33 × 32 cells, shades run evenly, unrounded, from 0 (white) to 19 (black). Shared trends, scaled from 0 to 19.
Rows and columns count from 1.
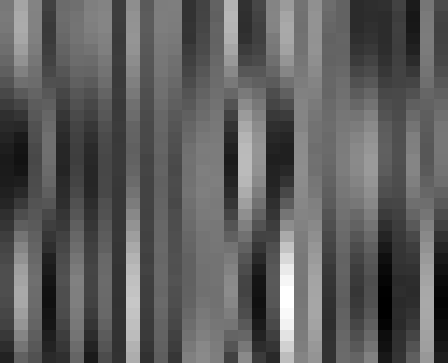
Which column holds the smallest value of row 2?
17
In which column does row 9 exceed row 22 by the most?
21
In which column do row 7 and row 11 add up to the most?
9
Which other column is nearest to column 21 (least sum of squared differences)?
10
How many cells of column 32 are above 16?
11
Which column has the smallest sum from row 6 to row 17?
18
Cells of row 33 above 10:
22
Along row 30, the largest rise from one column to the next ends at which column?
32
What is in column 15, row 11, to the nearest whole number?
11
